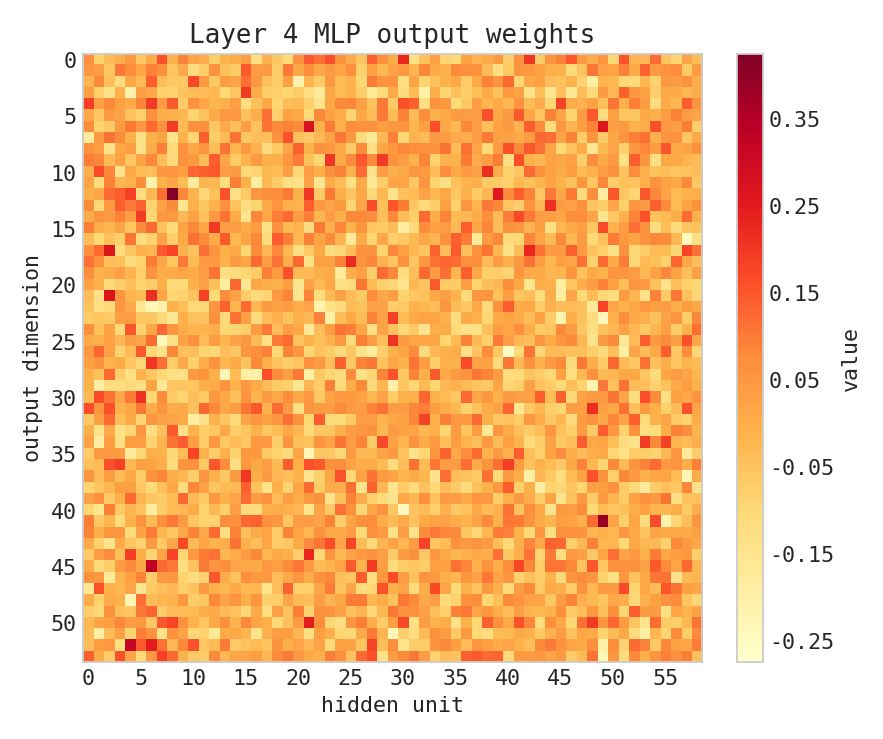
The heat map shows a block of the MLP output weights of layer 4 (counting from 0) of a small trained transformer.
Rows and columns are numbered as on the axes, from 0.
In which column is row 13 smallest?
9
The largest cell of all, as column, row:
8, 12
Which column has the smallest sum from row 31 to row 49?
43
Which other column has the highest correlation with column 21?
54
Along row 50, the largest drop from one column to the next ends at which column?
31
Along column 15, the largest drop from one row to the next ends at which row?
4
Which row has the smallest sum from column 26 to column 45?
3
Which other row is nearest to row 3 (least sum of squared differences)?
29
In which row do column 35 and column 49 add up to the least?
23
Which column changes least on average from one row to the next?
18
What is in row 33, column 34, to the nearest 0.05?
-0.1
